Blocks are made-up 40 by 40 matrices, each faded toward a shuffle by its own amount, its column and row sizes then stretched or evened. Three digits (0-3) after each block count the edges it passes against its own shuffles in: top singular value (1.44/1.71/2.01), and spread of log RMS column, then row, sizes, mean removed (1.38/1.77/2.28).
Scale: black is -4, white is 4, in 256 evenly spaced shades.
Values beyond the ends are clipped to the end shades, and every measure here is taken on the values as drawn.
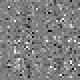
0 2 2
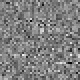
1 0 2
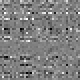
3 2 3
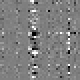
3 3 2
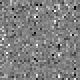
1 1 1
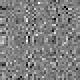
3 1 1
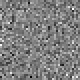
1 1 0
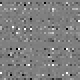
0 1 3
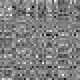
3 0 3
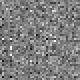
2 2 1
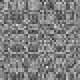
3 1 0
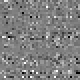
0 1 3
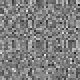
3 1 0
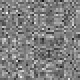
3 2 0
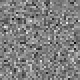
1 0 0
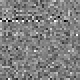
2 0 2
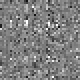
1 3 1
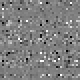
0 1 3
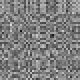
3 0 0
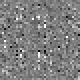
1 2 1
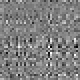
3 2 3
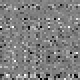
2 0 3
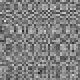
3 0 2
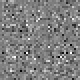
0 1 2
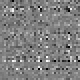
2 2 3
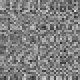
3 1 2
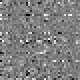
1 2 3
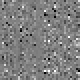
0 3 0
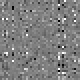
1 3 1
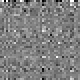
3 1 3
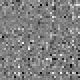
0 2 2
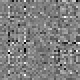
2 2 2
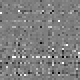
2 1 3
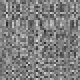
3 3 0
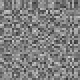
3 0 2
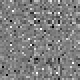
2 1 0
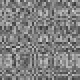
3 2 2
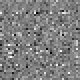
1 2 2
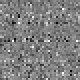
0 1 2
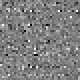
0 0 2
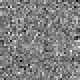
1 0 0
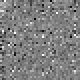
1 2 1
